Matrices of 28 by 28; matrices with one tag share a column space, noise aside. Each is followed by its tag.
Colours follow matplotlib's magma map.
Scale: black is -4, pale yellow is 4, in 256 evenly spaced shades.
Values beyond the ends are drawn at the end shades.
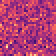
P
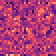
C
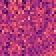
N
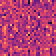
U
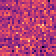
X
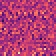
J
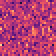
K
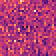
U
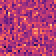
X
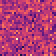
J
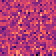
J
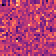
U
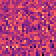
P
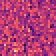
K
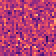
X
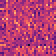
X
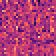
U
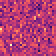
K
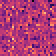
X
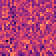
P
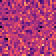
N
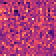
C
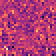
J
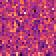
P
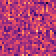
C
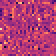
C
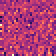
J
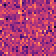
N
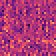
P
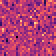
U
